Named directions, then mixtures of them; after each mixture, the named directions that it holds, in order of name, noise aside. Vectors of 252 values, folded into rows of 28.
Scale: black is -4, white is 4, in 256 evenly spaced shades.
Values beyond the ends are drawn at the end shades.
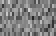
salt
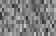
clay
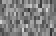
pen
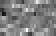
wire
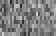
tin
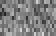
clay, wire.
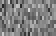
salt, tin.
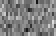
salt, wire.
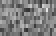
pen, wire.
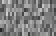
pen, salt.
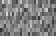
pen, salt.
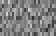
salt.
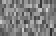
pen.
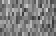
pen, salt.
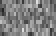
pen, wire.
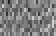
salt.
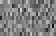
clay, salt.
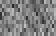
clay.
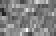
wire.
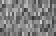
pen, salt.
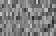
salt.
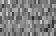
salt.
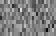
clay, salt.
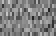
salt.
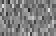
salt, tin.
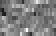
wire.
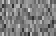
salt, tin.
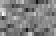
wire.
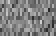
salt.
